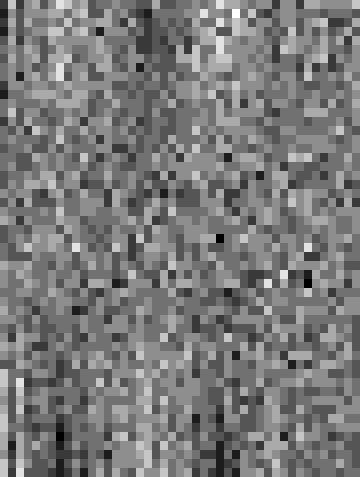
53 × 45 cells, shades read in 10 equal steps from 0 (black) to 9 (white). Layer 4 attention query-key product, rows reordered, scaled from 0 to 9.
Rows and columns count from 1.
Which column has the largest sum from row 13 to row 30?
8
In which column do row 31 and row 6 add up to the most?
36
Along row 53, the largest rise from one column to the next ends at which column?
3
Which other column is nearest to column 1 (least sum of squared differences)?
19
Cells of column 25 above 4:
24
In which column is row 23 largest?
37
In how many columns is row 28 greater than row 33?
17
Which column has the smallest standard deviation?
12
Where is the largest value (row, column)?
2, 30
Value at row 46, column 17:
5
